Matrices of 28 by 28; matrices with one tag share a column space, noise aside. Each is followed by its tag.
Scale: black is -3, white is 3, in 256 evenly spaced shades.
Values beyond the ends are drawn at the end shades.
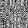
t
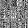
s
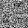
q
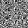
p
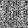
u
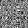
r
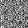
r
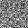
q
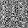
u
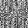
t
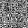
q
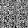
r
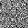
q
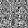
p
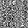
u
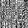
s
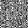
p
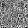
q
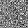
p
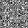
p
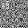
q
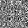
u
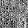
t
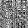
s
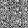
p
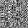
u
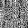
s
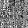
s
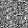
p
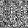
u
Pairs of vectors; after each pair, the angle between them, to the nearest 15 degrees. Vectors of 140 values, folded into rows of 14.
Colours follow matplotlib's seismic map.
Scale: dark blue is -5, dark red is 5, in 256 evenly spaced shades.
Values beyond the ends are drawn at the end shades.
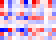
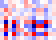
105 degrees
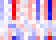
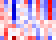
150 degrees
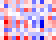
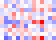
150 degrees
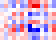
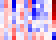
75 degrees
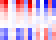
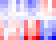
105 degrees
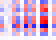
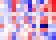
45 degrees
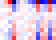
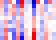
75 degrees
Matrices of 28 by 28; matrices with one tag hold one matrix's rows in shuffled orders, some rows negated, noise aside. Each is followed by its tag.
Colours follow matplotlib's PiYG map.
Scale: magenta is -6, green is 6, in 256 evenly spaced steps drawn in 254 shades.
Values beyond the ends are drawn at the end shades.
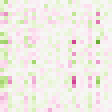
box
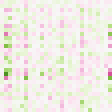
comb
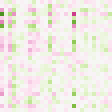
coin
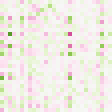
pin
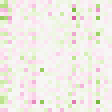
box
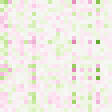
box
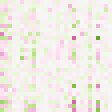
box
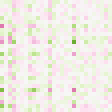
coin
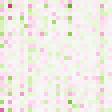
pin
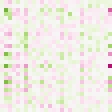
comb
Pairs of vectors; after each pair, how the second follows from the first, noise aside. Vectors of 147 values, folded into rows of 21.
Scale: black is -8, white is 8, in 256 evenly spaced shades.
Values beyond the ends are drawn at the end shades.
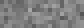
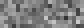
wrapped around, scaled up.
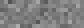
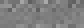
wrapped around, partly zeroed.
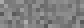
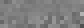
reversed, negated, partly zeroed.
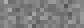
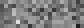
reversed, negated, scaled up.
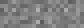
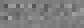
wrapped around, negated, partly zeroed.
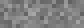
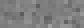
reversed, negated, partly zeroed.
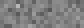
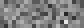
reversed, scaled up.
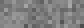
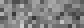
wrapped around, scaled up.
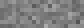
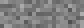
wrapped around.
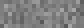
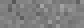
reversed, negated, partly zeroed.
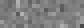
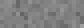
negated, shrunk.
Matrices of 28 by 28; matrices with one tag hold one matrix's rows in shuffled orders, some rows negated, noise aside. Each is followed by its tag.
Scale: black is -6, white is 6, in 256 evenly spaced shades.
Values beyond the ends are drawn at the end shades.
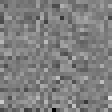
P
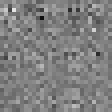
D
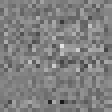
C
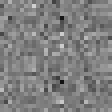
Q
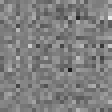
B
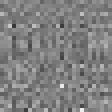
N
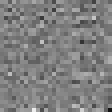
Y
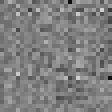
B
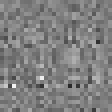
D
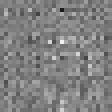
C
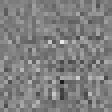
C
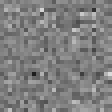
Y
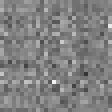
P
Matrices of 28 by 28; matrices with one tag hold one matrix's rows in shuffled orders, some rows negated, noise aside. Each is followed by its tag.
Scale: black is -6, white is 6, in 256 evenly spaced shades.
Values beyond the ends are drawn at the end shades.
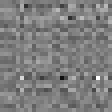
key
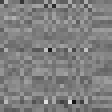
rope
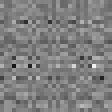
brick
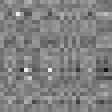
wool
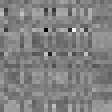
rope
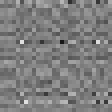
key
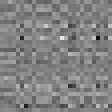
key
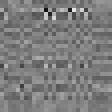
rope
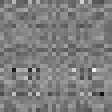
brick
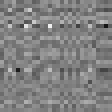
wool
